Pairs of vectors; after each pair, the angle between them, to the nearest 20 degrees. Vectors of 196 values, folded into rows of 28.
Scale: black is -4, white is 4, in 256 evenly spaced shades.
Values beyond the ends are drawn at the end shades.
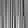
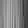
60 degrees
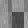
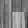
140 degrees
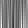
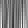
20 degrees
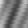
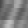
140 degrees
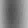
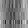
40 degrees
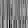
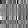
100 degrees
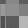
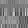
120 degrees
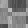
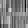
60 degrees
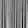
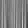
160 degrees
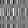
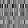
60 degrees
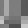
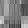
20 degrees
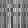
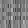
140 degrees
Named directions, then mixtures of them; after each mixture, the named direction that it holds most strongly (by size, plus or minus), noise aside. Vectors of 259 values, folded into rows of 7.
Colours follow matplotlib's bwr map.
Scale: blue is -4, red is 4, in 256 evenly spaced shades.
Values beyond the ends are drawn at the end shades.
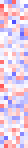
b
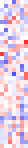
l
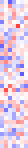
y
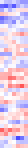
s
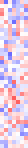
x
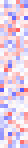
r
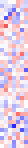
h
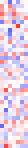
y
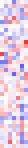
l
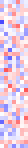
y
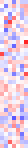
l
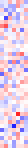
h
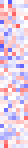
y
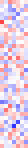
y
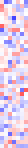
r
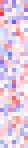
x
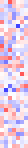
y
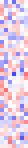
l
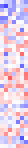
s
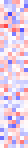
h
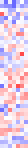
s
